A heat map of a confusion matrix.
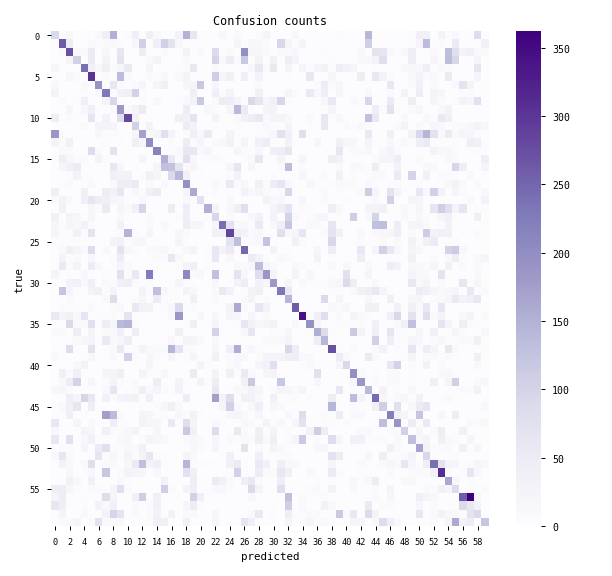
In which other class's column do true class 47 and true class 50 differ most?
45
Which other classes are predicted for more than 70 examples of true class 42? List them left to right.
3, 27, 31, 55
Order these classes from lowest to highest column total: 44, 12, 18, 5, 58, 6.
6, 58, 12, 44, 5, 18
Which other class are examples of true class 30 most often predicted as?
40
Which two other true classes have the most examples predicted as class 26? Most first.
2, 3
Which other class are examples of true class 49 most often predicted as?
34
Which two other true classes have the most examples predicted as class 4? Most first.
44, 34
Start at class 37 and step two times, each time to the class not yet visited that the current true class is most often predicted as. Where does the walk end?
22
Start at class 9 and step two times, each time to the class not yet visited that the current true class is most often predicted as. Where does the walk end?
29
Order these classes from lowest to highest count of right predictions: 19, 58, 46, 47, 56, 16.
58, 16, 19, 47, 46, 56
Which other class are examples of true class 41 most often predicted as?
36
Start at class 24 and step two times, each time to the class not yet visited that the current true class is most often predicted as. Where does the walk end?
43
